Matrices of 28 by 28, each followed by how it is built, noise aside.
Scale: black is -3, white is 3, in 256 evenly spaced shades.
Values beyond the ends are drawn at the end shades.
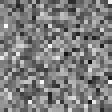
noise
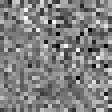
upper triangular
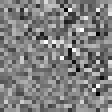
upper triangular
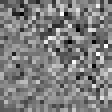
upper triangular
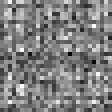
blocks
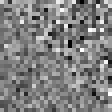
upper triangular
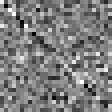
diagonal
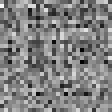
blocks
